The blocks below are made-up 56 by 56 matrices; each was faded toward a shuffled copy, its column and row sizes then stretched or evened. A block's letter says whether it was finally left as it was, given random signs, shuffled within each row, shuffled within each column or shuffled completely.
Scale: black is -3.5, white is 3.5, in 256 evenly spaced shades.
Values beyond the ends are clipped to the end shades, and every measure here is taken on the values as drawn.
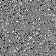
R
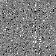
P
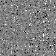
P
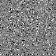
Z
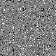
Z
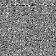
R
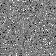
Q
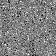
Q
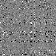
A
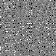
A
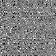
A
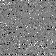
R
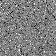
Q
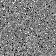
Q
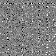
Z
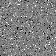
Q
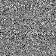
R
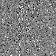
P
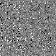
Z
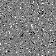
P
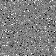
R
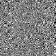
A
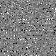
R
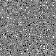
A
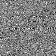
R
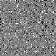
A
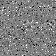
R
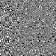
A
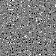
Z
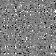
A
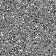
Q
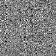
Z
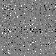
Z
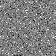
Q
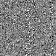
P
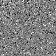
R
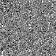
P
